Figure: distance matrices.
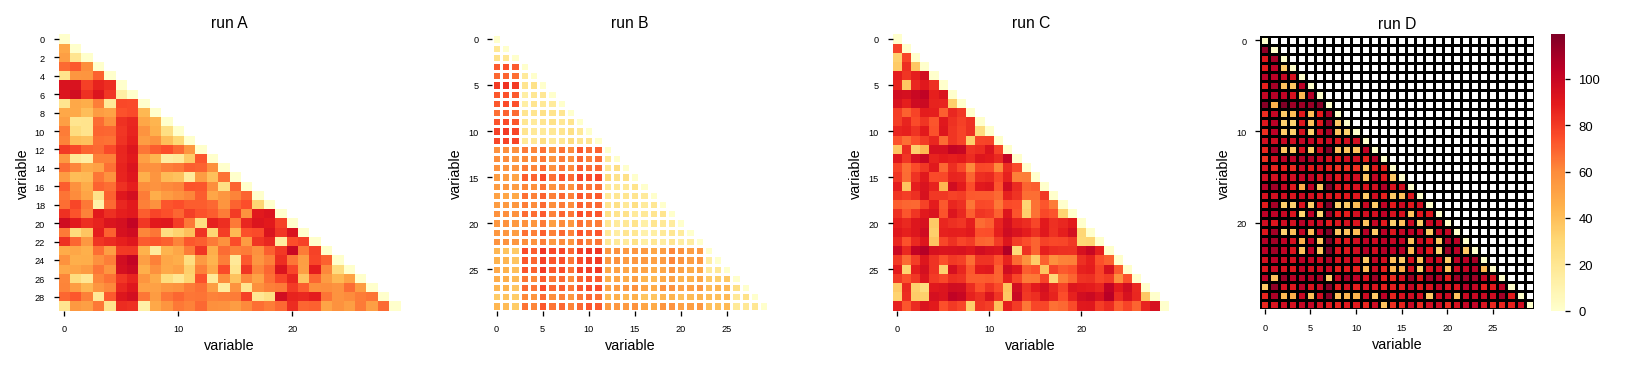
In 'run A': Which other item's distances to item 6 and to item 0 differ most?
5
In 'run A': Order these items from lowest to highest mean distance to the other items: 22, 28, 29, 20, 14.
29, 14, 28, 22, 20
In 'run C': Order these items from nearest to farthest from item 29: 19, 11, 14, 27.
11, 14, 19, 27
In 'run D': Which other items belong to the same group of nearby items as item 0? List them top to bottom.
27
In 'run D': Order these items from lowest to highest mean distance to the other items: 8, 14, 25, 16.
8, 14, 25, 16
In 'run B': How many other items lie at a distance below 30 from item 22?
10
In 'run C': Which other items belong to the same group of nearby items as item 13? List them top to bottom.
23
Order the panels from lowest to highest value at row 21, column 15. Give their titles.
run B, run A, run C, run D
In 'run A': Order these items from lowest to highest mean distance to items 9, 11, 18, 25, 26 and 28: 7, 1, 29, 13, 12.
13, 1, 7, 29, 12
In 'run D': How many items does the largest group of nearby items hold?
10
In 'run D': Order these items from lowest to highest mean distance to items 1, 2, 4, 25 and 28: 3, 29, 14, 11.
3, 14, 11, 29
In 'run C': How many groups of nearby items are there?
10
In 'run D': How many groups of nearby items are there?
6
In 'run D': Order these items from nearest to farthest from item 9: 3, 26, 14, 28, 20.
3, 28, 14, 20, 26
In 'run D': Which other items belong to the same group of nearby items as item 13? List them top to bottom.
29
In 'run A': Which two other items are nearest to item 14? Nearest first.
27, 16
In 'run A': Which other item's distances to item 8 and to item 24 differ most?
23
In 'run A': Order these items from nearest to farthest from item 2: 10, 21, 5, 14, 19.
10, 21, 14, 19, 5
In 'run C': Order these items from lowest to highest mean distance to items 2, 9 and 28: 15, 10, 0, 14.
0, 10, 14, 15
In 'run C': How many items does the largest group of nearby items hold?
6
